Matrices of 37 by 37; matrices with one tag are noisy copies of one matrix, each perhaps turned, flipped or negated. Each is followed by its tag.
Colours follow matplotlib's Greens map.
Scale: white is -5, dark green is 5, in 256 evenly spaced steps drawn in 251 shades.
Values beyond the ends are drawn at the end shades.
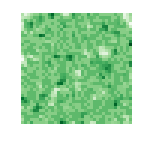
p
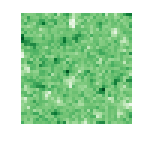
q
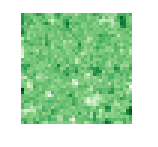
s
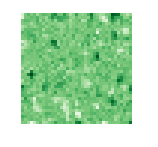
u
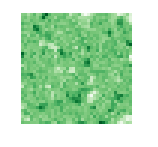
p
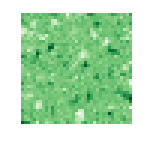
q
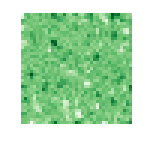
u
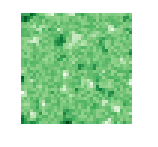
p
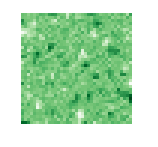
q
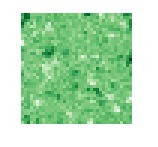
p
